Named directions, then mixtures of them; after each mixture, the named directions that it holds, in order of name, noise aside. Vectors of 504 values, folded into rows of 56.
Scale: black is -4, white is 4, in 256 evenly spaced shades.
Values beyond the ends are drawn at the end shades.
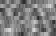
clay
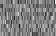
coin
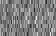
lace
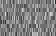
coin, lace.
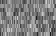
clay, lace.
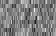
clay, lace.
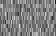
coin.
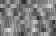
clay.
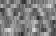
clay.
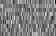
coin.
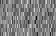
lace.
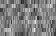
clay, lace.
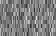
lace.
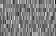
coin.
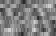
clay.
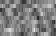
clay.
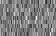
lace.
